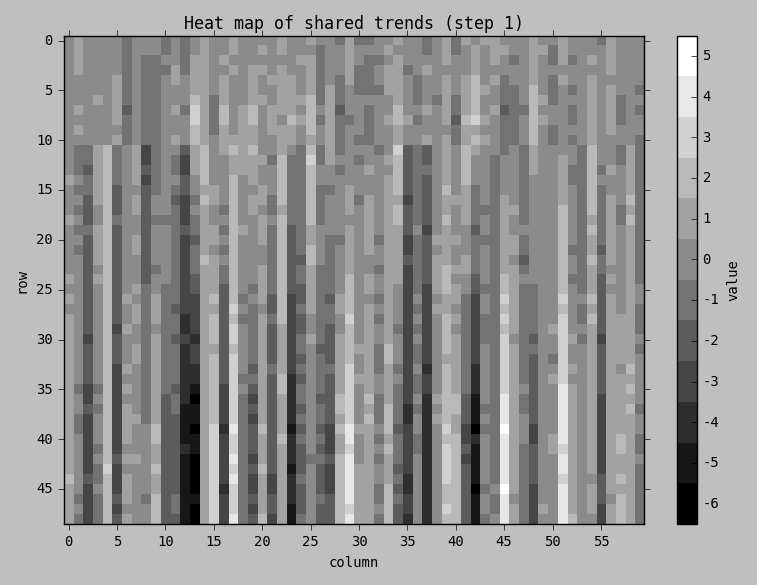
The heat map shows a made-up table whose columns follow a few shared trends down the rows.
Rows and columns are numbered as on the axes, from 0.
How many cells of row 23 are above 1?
5
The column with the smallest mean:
12
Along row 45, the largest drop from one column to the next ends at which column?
16
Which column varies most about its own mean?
13
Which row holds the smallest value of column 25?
42
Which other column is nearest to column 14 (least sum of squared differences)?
54
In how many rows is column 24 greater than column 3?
2
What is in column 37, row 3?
1
